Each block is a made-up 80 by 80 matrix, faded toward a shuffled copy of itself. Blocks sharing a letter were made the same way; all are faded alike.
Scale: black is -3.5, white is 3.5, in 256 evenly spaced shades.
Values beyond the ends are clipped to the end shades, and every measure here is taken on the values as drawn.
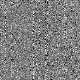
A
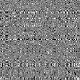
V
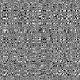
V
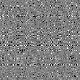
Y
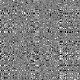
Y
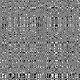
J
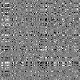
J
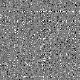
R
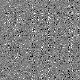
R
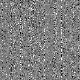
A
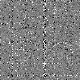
R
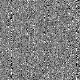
A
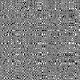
Y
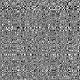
V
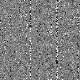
A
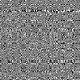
V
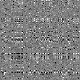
Y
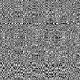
V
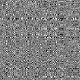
V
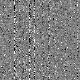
A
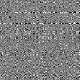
V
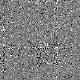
R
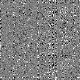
R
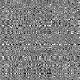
V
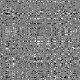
Y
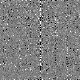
R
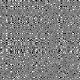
Y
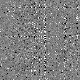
R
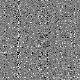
R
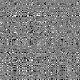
Y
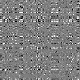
J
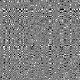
J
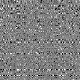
Y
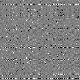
J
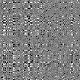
J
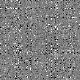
R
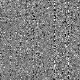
A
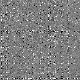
R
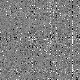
R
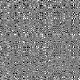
Y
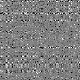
Y
